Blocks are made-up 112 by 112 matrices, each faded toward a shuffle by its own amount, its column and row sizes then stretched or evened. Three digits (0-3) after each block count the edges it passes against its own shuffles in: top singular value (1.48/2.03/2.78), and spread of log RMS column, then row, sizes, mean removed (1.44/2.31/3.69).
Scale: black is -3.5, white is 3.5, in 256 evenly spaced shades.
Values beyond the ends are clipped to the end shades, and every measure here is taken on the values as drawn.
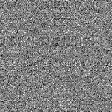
2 0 1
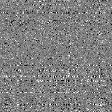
2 1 2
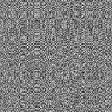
3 2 1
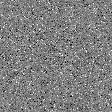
0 0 0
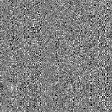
2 2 0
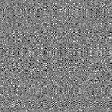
3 1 2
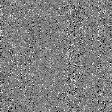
1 2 0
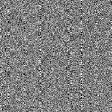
2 2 0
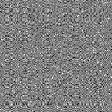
3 1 1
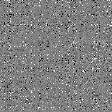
0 2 2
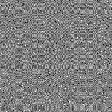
3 0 0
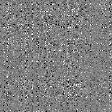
1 2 2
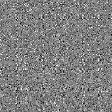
2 1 1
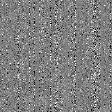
0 3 0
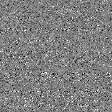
0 0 2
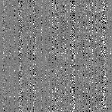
0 3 1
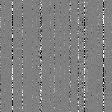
3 3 0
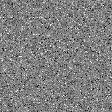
1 0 0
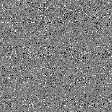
0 1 2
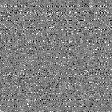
2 0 2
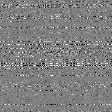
2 0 3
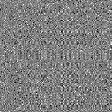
3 1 1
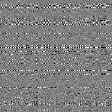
3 1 3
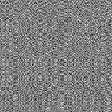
3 0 1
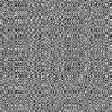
3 2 2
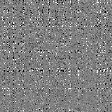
2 2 2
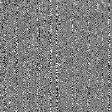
1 3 0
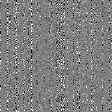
2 3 1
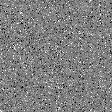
0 1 0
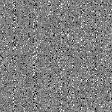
0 2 1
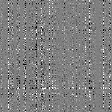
2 3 2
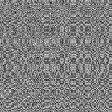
3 0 2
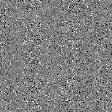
1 2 1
